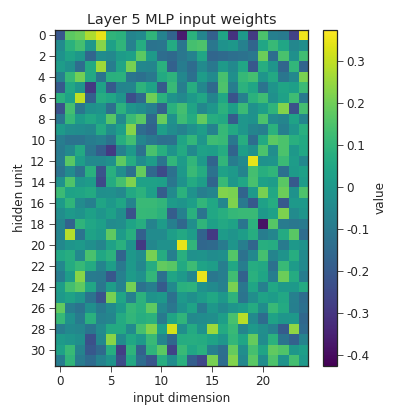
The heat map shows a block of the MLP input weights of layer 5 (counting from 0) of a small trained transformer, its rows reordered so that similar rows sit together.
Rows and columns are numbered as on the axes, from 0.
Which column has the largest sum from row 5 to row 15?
16
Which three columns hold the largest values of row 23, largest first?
14, 2, 22
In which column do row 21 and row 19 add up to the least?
15
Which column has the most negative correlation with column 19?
4
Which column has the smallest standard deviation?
13
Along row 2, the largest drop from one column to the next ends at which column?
21
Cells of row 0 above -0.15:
18
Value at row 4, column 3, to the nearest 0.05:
0.05
